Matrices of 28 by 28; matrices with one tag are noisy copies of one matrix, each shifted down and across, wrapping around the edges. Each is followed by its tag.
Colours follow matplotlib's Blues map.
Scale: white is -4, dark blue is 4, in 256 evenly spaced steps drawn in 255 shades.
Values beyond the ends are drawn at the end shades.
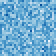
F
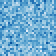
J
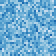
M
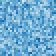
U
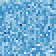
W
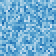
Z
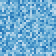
F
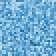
Z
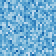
U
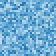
F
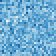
W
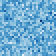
U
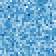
M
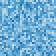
U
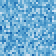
M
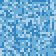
Z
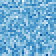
J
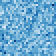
U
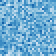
W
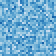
F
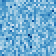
M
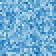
M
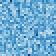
F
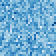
U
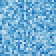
Z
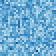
U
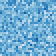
U
